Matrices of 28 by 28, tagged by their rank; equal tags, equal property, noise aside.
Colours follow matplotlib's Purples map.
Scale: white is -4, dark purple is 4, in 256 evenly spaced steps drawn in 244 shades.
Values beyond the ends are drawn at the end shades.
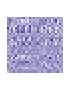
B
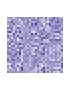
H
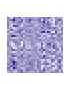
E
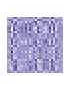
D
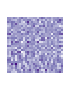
B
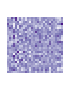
B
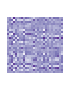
E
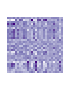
D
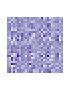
B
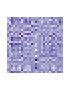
B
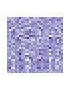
E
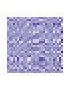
D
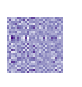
D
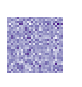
E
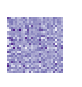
E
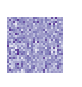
H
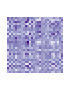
E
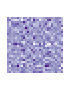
E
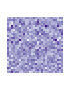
H
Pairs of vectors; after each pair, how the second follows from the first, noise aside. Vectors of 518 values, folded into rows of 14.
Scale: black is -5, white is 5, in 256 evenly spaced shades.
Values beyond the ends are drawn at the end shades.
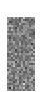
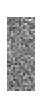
shuffled.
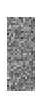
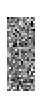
reversed, negated, scaled up.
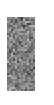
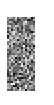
reversed, negated, scaled up.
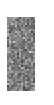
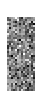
reversed, negated, scaled up.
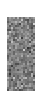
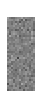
reversed, negated, shrunk.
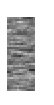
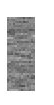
reversed, negated, shrunk.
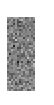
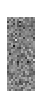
copied.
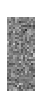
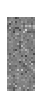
negated, partly zeroed.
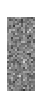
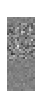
reversed, partly zeroed.
